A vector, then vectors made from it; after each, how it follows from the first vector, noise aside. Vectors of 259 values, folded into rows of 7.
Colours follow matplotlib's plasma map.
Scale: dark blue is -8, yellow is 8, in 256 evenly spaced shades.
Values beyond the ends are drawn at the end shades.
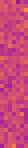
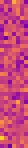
reversed, scaled up.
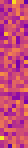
reversed, scaled up.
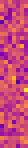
wrapped around, scaled up.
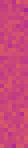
negated, shrunk.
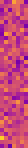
reversed, scaled up.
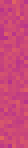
reversed, shrunk.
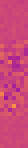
wrapped around, partly zeroed.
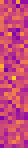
wrapped around, scaled up.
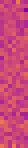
sign-scrambled.
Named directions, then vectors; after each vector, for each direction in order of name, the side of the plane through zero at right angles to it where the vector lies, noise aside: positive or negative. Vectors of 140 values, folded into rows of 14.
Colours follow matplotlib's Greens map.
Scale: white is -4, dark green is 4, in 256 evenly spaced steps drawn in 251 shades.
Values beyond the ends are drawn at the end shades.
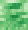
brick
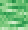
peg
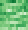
negative, positive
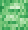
negative, negative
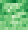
negative, positive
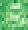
negative, negative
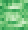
negative, negative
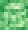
negative, negative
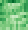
negative, positive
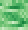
positive, positive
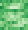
negative, negative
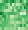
negative, positive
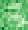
negative, negative
